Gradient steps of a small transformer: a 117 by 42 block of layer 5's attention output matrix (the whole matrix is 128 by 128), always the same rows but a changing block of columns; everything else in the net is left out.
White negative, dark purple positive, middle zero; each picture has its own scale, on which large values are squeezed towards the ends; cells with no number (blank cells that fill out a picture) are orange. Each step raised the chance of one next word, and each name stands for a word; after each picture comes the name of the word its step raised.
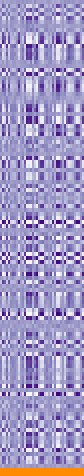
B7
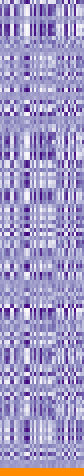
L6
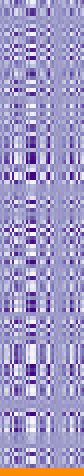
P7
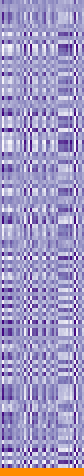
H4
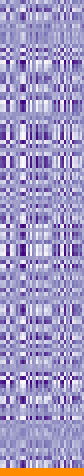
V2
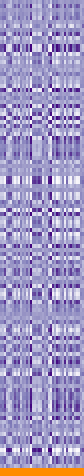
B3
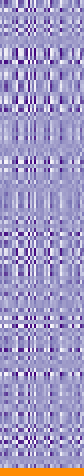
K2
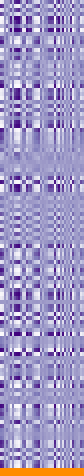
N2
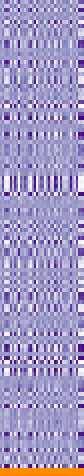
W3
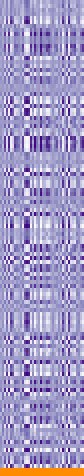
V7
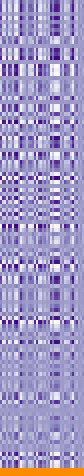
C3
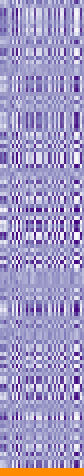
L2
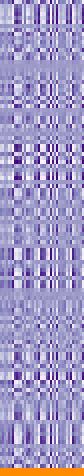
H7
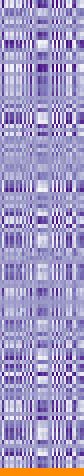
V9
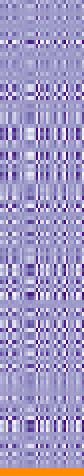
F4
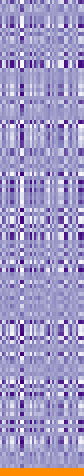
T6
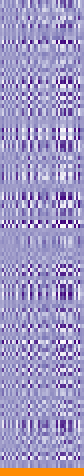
F4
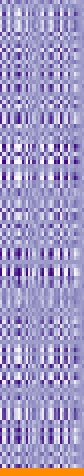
H7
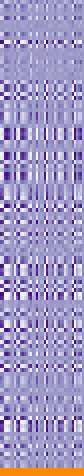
F4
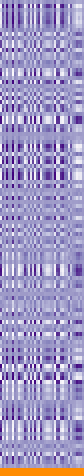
H7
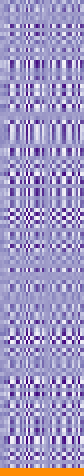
T6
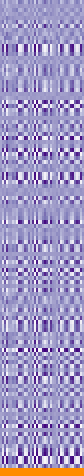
V7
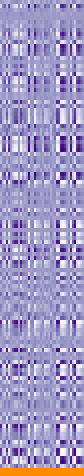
V7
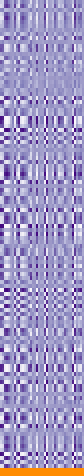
H4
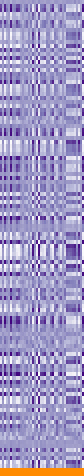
V2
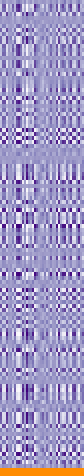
H4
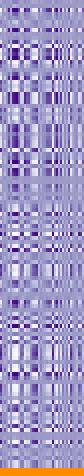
K2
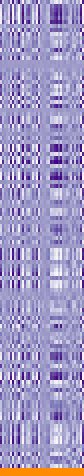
H7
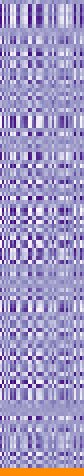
L2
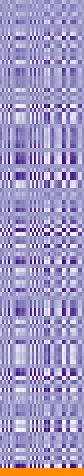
P7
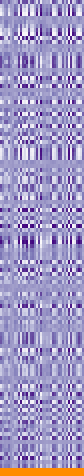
L6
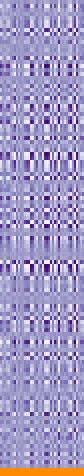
C3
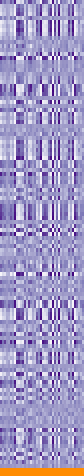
L6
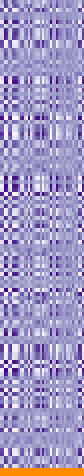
W3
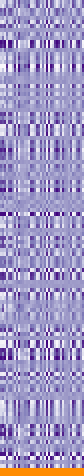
V9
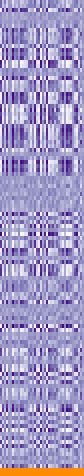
K2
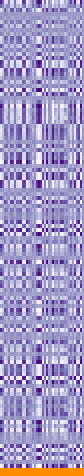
P7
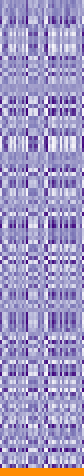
V7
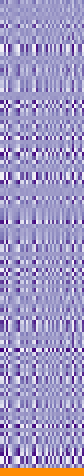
V7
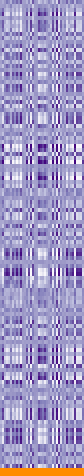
H7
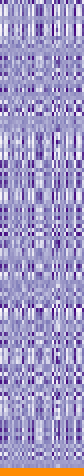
L6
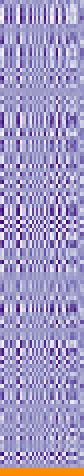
L2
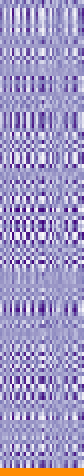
L2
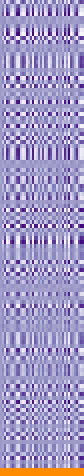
L6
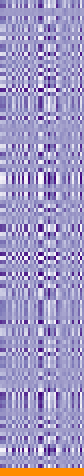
B3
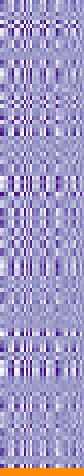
W3
